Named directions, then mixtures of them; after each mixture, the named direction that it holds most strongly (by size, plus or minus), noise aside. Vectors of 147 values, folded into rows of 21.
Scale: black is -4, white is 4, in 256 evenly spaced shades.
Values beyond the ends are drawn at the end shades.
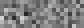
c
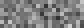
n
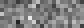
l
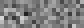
c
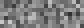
n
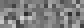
c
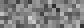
n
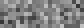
n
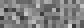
c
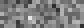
l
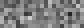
c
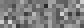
n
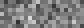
l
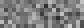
n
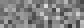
n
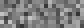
n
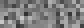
c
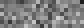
l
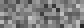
n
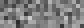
l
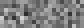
c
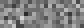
c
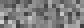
n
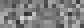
c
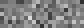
l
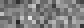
l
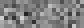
c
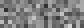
n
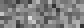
l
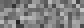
l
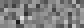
c
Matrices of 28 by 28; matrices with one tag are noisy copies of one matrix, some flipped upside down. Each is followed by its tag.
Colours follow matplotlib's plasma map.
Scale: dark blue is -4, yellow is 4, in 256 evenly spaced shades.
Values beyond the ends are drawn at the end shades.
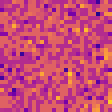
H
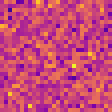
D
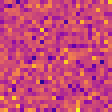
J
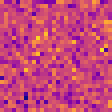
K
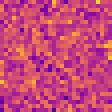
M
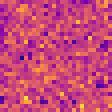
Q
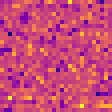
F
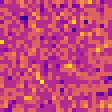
F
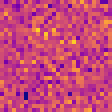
K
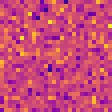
M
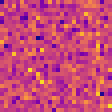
F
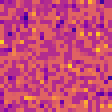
F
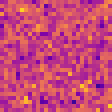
Q
